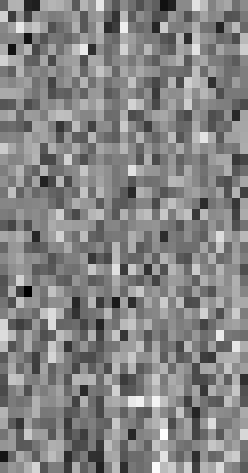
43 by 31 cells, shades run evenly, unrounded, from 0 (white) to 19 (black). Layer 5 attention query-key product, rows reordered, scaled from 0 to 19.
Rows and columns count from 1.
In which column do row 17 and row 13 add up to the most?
28
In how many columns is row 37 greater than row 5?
17
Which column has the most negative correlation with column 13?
20
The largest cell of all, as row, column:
27, 4
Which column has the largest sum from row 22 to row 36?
13
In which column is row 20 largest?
25
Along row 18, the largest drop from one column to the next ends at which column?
18
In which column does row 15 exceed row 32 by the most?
30
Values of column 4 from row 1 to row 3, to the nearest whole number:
16 14 6
